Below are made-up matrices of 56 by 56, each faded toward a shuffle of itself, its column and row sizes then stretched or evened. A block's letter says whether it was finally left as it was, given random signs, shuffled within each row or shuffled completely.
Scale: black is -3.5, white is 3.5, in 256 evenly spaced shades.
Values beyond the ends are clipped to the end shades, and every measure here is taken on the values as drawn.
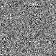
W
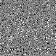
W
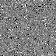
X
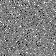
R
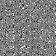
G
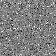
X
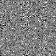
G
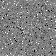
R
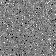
R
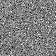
R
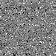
X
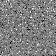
R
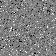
R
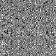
G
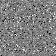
X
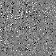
W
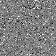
X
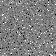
R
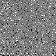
G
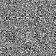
G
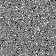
R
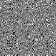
G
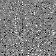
W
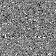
X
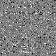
X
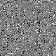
G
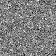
R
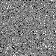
X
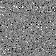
X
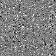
W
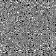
G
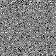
X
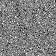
R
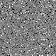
X
